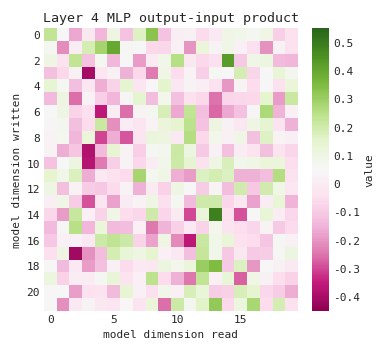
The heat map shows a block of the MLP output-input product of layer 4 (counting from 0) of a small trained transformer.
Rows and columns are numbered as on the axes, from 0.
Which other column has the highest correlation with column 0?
8
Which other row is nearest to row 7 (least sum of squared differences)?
20
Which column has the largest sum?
13
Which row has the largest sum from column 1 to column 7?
1
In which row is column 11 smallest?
16
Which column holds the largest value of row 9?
10
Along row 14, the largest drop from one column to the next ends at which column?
14
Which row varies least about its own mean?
4
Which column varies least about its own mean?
19
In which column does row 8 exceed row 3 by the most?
3
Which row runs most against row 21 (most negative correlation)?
5
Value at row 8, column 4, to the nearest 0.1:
-0.3
